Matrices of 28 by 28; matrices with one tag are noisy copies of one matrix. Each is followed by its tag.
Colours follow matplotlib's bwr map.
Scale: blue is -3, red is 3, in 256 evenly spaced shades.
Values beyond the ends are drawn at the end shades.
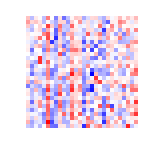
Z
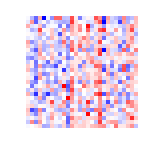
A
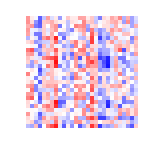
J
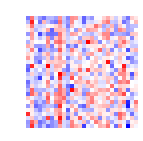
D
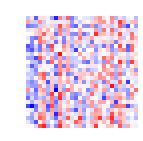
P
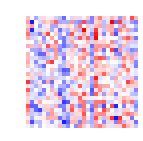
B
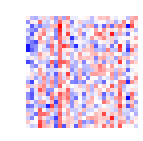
P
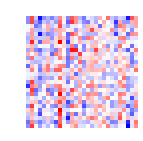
D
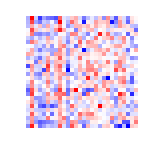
D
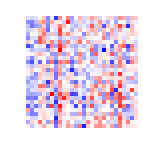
P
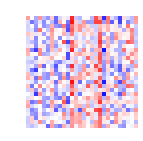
A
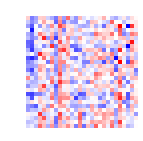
P
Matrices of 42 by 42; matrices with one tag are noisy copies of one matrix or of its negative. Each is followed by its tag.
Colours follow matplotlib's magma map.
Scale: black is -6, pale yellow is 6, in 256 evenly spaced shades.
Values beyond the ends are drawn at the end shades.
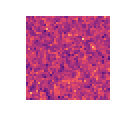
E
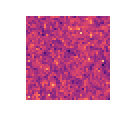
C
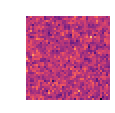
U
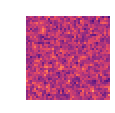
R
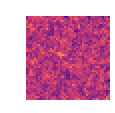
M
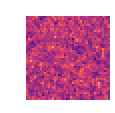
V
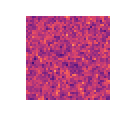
M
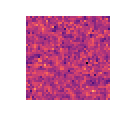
R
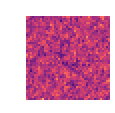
M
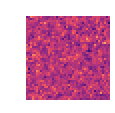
U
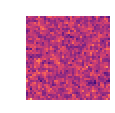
R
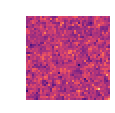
C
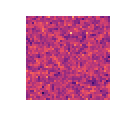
R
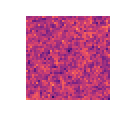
C
